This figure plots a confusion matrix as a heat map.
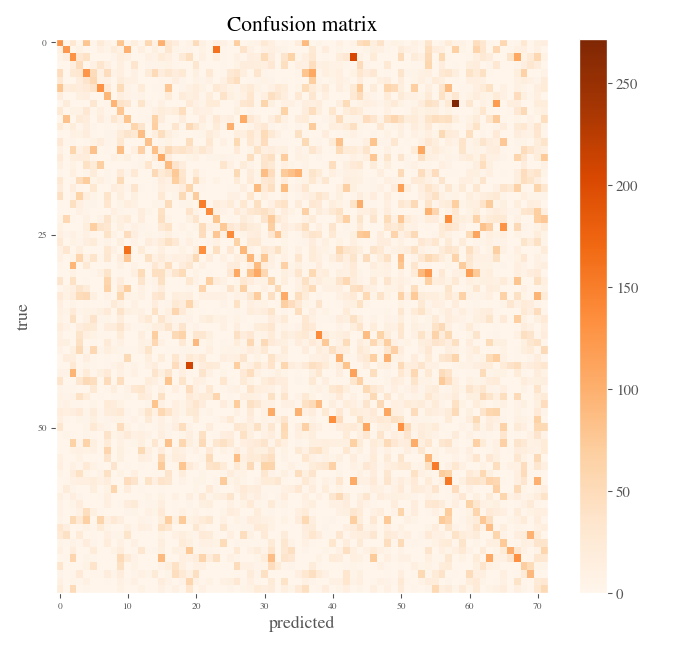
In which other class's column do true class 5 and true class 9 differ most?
33
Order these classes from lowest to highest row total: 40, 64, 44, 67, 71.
71, 40, 64, 44, 67
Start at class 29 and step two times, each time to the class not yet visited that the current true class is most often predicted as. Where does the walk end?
43
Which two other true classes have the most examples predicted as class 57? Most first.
23, 6
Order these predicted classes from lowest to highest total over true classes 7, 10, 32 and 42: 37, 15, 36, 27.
15, 36, 37, 27
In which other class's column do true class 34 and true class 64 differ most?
69
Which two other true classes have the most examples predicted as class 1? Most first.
10, 23
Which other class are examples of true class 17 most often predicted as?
35
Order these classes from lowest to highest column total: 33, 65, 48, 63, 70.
65, 63, 48, 33, 70
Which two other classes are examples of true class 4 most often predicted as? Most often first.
37, 36
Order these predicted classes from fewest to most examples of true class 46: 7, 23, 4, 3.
7, 4, 3, 23
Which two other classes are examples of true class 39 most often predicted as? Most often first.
20, 48
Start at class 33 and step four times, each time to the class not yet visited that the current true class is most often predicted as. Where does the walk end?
45
